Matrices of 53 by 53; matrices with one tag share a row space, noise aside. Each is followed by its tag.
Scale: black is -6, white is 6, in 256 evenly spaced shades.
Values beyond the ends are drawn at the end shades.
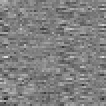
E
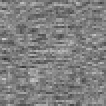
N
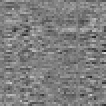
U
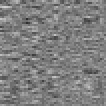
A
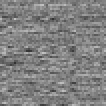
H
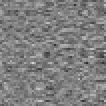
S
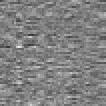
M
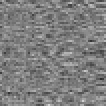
S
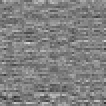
H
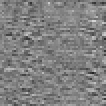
U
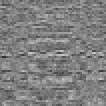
N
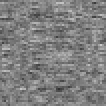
N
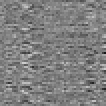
U
